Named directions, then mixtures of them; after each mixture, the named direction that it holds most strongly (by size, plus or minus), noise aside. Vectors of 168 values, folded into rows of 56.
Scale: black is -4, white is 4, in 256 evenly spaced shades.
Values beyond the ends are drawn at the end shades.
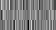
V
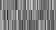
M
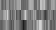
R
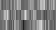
R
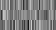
V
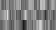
R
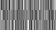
V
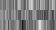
R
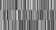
M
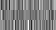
V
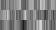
R
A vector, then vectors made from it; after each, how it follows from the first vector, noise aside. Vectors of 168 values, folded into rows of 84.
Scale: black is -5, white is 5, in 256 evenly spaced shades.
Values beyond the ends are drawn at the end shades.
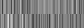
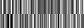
negated, scaled up.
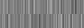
reversed, negated, shrunk.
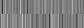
partly zeroed.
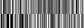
negated, scaled up.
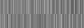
reversed, negated, shrunk.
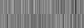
reversed, negated, shrunk.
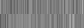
wrapped around, shrunk.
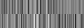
wrapped around.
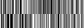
negated, scaled up.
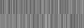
wrapped around, shrunk.
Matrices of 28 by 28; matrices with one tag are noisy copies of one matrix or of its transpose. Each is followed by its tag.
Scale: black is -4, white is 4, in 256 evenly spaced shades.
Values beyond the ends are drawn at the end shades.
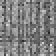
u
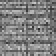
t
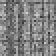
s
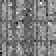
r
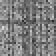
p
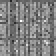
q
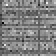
q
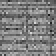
t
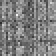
r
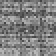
r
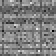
s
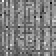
t
